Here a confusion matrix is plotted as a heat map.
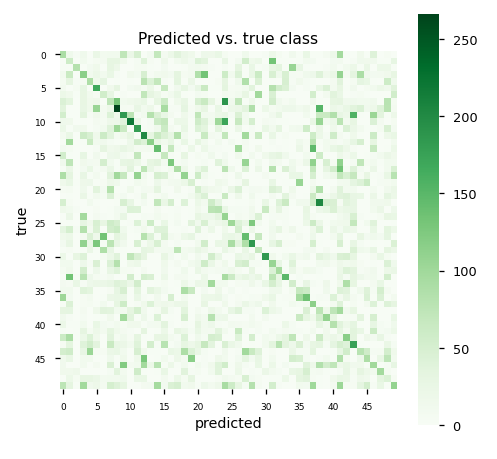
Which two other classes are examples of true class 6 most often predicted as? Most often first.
29, 12
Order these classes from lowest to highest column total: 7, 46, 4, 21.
4, 46, 21, 7
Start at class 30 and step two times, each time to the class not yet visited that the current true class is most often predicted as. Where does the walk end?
24
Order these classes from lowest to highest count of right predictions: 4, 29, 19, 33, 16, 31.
19, 29, 4, 31, 16, 33
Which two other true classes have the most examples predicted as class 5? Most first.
28, 8
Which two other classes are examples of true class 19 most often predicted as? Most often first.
35, 45
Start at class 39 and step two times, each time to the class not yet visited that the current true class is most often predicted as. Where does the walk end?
43
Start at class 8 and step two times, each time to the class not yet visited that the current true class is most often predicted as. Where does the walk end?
41
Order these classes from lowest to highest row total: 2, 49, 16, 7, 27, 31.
2, 31, 27, 16, 7, 49
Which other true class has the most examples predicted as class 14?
49
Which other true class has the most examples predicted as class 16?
14
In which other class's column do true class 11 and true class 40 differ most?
8
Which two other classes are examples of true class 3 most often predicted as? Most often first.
21, 41
